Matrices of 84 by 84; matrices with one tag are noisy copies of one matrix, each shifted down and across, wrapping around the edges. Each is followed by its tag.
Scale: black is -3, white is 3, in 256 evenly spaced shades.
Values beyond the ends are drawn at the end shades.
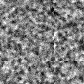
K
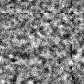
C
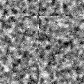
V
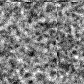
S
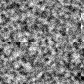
K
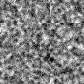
K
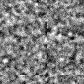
C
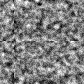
C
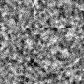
K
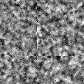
K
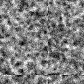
S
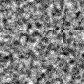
V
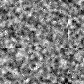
K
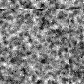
S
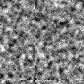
V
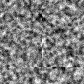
K
